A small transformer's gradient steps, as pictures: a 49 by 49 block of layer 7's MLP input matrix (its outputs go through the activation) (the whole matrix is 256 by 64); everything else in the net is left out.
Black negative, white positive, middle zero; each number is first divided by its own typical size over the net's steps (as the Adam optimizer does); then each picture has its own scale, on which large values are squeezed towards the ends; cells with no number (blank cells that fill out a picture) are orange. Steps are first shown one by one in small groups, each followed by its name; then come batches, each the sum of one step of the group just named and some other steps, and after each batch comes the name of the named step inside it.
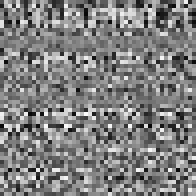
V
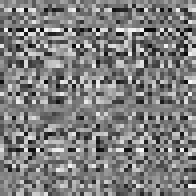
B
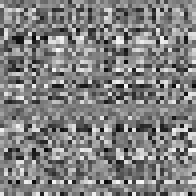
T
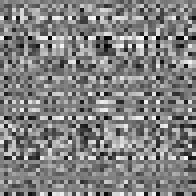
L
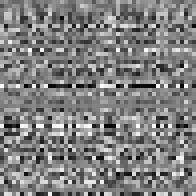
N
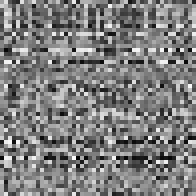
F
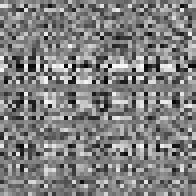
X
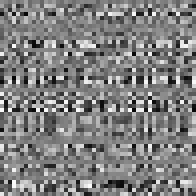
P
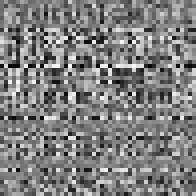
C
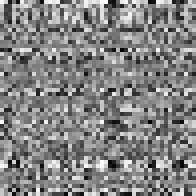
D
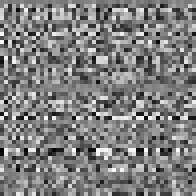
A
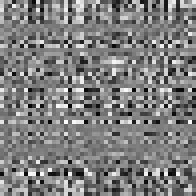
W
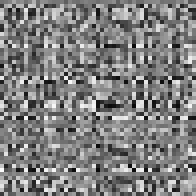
A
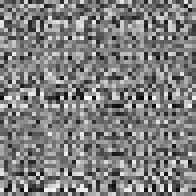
V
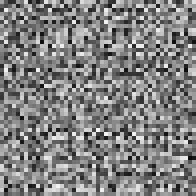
L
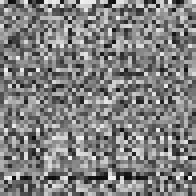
L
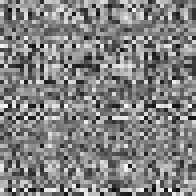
D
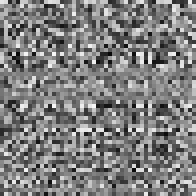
X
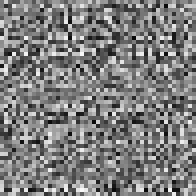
W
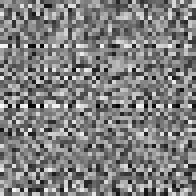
W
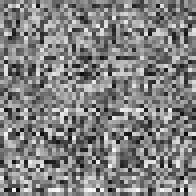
V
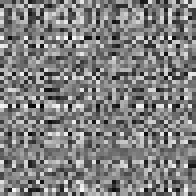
W
